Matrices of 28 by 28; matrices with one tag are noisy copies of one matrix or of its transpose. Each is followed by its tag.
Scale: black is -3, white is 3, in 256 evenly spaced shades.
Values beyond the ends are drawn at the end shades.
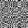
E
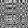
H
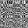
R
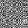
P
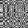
H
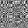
R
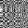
H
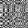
H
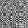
P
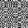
E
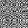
P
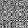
P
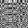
H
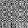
P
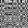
H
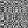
R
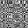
R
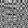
H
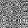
P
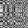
H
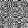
E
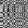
H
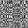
R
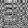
H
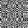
E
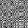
P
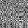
P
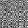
P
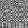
P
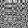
H
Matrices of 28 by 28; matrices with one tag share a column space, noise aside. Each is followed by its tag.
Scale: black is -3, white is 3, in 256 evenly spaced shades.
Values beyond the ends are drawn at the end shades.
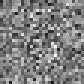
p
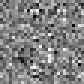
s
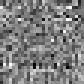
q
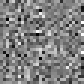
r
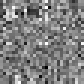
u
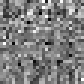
u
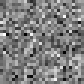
r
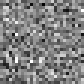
s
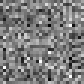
s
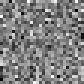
r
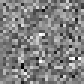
s
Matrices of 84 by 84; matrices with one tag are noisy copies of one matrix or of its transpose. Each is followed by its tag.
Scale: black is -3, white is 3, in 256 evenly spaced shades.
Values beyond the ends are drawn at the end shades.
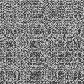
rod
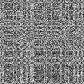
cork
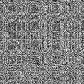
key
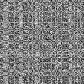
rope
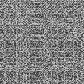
rod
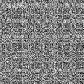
rope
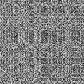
rod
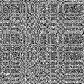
cork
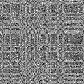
cork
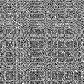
rod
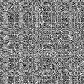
rope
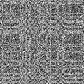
cork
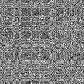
key
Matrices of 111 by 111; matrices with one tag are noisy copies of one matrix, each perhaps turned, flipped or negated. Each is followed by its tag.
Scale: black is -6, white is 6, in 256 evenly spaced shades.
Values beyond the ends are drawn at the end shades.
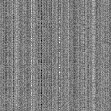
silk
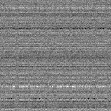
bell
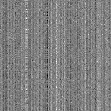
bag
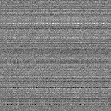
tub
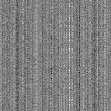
silk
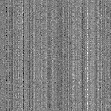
tub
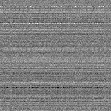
tub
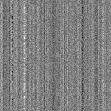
bell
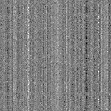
bell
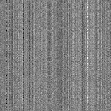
tub
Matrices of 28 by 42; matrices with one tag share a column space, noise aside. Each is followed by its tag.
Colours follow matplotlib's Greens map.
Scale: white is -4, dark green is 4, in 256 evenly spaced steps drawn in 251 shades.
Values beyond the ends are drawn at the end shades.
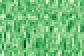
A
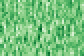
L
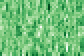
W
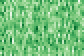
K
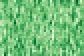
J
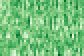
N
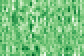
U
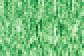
L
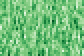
N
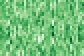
L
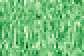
A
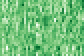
U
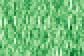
N
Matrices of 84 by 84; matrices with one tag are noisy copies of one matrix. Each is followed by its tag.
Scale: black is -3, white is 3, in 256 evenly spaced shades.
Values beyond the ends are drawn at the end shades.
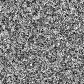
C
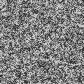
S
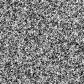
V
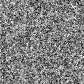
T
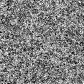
S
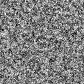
C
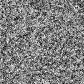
T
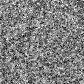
T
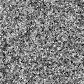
T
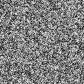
V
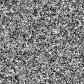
C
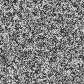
C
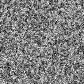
V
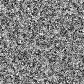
C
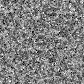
C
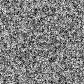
C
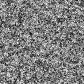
S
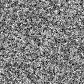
V
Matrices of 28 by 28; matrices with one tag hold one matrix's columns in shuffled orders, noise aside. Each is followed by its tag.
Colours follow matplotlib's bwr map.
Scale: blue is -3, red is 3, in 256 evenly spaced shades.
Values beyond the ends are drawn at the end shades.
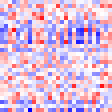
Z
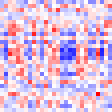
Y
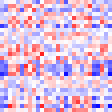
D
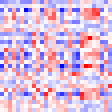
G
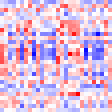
Y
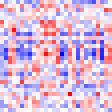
Y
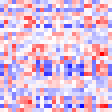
D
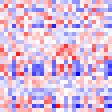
D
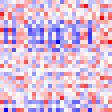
Z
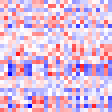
D
